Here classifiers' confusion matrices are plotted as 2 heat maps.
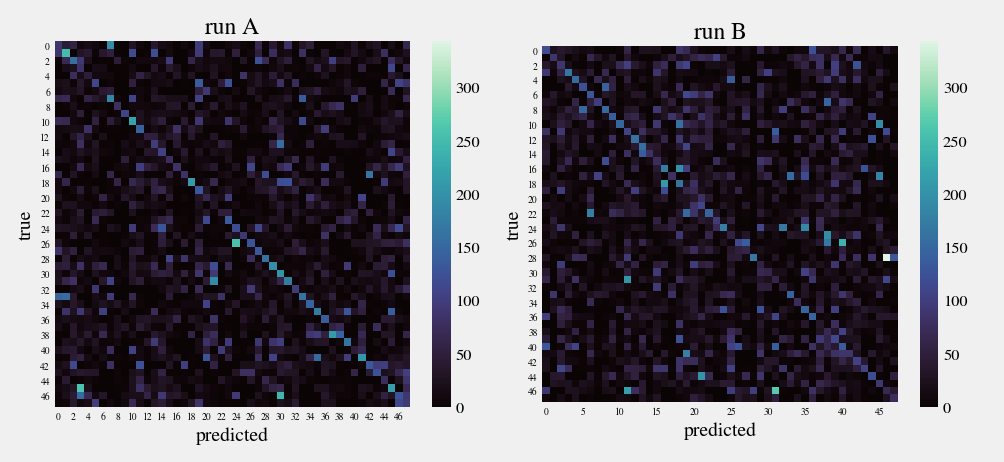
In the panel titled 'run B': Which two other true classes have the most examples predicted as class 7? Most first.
17, 4
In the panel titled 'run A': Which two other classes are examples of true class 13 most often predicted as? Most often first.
30, 3
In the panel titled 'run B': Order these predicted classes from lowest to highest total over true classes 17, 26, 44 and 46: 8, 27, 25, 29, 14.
14, 8, 29, 25, 27
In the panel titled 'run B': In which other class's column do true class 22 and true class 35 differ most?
6
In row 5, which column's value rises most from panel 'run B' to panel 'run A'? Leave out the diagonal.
19
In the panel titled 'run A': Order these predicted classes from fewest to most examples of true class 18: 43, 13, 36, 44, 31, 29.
43, 29, 13, 36, 44, 31
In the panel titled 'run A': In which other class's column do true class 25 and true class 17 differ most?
42
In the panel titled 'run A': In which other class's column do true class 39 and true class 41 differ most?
35
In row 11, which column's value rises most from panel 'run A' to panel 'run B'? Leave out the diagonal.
31
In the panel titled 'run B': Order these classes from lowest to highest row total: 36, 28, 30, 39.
30, 36, 39, 28
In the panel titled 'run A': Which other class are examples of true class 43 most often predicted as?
47
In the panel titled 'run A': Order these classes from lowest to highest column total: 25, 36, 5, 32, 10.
25, 32, 5, 36, 10
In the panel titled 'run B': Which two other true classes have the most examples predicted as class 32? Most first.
24, 8
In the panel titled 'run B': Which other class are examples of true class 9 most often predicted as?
44
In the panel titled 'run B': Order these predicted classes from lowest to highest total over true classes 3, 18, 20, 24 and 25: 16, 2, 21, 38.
21, 2, 38, 16
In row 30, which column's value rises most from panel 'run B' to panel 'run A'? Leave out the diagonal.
45
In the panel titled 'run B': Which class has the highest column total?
18
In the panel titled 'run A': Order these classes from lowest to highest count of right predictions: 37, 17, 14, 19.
37, 17, 14, 19
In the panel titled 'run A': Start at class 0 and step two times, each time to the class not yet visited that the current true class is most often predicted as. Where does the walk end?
33
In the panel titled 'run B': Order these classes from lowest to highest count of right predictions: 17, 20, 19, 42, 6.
20, 19, 17, 42, 6
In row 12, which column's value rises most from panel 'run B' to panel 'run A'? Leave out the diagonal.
30
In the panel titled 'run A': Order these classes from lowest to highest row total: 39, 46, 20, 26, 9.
9, 20, 26, 39, 46
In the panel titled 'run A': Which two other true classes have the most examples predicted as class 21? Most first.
31, 29
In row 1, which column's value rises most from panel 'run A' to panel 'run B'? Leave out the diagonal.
23
